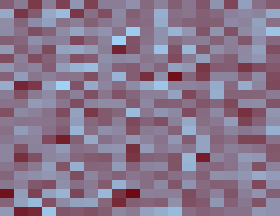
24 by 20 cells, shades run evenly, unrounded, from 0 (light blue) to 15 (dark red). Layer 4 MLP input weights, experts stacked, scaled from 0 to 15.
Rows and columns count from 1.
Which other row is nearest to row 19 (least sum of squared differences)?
15
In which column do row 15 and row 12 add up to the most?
10
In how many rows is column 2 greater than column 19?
13
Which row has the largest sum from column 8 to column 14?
23
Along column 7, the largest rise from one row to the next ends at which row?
9
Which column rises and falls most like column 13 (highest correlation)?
11
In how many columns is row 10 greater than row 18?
8
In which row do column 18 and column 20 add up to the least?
4
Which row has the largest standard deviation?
22
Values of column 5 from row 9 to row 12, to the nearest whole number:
7 0 8 7
